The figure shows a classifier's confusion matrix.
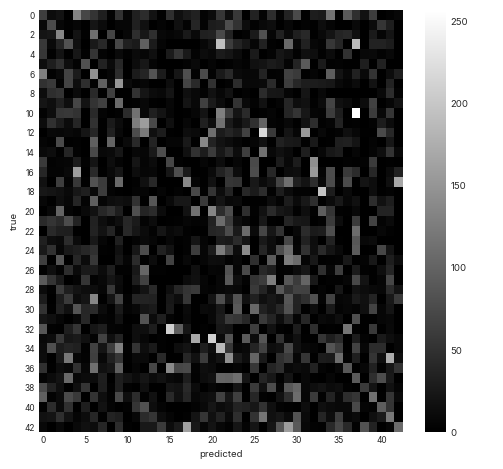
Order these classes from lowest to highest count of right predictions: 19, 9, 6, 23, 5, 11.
23, 19, 5, 9, 11, 6
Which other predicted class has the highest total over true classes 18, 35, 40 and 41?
33
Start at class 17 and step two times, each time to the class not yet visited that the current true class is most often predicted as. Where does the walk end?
29
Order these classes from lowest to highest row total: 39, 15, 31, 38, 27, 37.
15, 31, 38, 37, 27, 39
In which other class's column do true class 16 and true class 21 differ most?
32
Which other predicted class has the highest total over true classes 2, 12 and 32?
26
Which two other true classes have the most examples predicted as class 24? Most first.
22, 33
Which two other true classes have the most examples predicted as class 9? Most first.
7, 34
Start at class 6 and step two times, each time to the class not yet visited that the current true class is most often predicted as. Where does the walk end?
4
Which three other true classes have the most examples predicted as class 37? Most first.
10, 3, 22
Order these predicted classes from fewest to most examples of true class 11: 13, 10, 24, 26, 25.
10, 24, 25, 13, 26
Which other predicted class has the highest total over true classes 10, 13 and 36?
37
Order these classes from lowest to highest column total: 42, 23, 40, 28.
42, 40, 28, 23
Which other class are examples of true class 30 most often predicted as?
25
